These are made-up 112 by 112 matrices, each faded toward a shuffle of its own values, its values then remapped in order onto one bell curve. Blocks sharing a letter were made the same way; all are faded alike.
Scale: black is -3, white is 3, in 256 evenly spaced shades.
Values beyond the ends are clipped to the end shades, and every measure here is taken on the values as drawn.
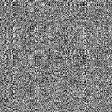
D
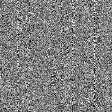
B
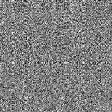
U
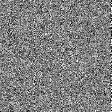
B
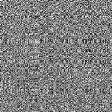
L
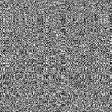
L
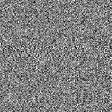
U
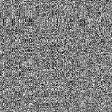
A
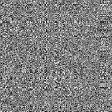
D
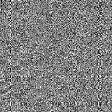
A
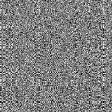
A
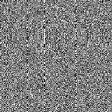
A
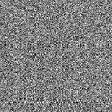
U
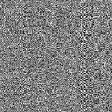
D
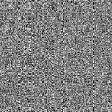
D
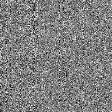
B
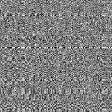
L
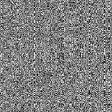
A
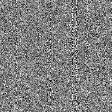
B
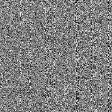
B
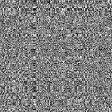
L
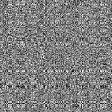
L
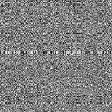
L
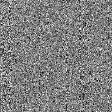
B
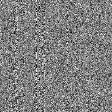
B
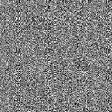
A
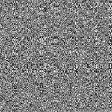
D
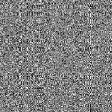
D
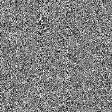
B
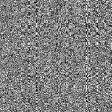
A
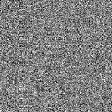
U
